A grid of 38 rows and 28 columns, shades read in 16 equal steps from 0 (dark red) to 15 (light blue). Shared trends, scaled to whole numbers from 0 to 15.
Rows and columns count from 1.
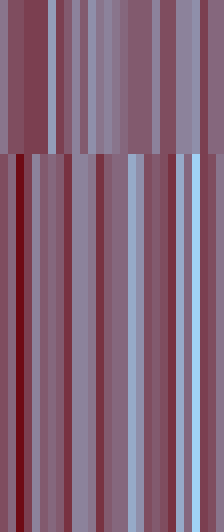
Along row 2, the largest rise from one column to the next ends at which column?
7
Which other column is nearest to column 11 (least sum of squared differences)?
18
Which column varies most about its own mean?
17
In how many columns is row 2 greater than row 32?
13
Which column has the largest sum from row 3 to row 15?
25
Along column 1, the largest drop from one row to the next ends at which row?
12
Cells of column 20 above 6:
11
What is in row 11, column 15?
8
